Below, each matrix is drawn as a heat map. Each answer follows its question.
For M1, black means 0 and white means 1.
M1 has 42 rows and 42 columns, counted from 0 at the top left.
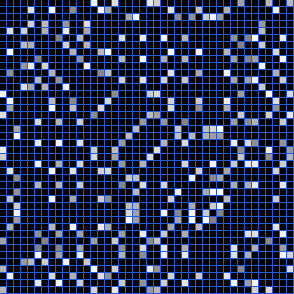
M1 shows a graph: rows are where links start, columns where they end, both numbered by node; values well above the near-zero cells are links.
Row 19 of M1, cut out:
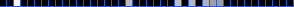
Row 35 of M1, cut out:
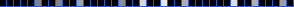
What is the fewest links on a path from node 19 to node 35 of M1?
3
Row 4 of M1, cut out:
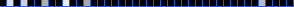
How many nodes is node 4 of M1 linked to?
6
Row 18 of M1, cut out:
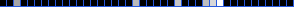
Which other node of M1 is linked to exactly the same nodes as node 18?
node 27
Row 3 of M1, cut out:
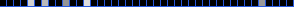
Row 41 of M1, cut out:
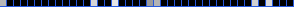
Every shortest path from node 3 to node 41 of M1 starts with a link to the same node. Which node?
node 6
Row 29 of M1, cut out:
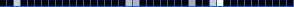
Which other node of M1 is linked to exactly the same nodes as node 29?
node 25
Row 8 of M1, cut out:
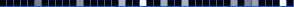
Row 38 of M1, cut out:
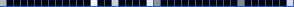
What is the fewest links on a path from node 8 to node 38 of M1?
3
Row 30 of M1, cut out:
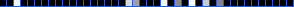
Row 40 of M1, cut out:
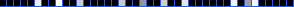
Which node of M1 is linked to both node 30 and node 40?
node 23
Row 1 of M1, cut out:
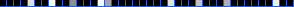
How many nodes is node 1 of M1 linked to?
9
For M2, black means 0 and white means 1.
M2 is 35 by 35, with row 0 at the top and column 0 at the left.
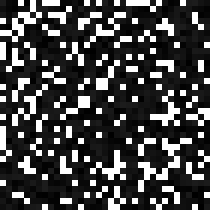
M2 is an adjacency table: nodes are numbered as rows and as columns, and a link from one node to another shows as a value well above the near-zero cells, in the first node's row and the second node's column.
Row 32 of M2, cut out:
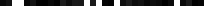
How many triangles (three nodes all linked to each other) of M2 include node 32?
6
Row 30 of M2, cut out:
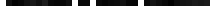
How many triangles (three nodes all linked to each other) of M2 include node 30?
1
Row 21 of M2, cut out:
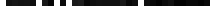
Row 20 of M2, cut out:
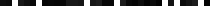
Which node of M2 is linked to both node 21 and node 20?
node 6
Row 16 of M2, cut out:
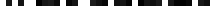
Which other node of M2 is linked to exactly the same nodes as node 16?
node 3
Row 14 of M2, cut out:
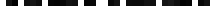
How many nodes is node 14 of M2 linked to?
9
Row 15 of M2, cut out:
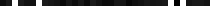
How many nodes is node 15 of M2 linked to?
4
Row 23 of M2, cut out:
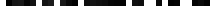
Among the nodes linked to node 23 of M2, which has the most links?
node 0
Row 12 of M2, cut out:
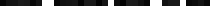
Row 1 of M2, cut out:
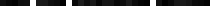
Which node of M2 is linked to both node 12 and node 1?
node 25
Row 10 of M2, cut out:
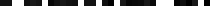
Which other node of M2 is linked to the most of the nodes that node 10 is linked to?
node 4
